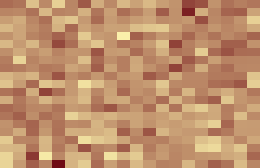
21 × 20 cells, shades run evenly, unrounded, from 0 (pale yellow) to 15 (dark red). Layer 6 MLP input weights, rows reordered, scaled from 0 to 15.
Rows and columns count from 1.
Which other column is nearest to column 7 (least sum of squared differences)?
9
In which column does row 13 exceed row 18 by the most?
17
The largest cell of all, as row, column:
21, 5
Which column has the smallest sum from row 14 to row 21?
16
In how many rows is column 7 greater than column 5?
4
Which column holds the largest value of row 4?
6
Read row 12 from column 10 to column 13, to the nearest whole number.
9 6 7 4
